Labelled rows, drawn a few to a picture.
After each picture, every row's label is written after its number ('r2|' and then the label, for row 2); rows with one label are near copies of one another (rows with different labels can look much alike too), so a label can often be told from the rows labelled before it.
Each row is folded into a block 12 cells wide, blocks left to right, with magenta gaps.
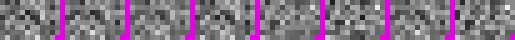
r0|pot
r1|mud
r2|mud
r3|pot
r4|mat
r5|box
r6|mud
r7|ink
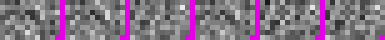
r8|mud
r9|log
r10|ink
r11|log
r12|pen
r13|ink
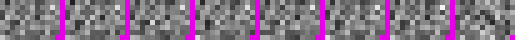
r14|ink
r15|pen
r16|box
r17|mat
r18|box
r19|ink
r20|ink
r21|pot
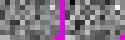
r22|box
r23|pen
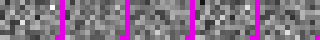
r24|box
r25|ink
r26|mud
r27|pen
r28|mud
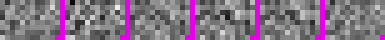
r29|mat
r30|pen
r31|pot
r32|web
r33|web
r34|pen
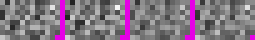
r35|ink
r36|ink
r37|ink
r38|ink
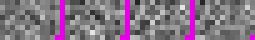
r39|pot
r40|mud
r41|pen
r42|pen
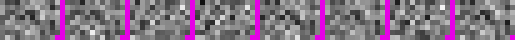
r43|web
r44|mud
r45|mat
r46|pen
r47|pot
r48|web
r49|box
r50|web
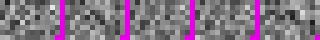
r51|pen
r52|pot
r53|ink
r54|ink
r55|web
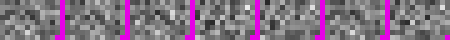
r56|mud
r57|pot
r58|log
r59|ink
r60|mat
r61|mud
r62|box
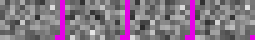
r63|box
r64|mud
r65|ink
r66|box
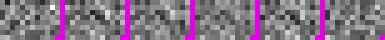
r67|pen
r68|log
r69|web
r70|pot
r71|pot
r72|ink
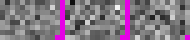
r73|box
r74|pen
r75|pot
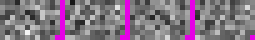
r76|mud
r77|pen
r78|pot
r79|ink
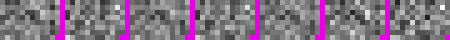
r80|web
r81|ink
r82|web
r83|ink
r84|pot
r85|log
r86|box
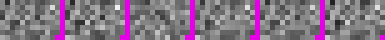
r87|ink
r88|box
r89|mud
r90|mat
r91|pen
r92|mat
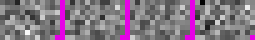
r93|mud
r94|box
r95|ink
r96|pen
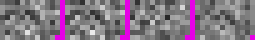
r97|mud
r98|mud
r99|box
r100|pot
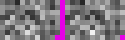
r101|mud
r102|mud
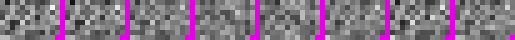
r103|pen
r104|pen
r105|box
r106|web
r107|pot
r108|mat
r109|mat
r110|box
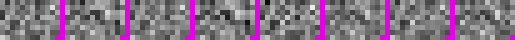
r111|ink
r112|web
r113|ink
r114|web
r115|pen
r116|log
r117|mat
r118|log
